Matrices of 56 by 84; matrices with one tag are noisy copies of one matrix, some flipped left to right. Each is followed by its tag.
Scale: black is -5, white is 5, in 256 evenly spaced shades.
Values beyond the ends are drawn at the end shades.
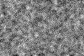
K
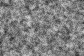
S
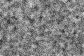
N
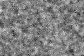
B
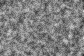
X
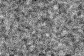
K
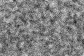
N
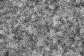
S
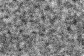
N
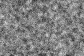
K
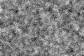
B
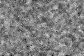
K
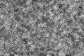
K
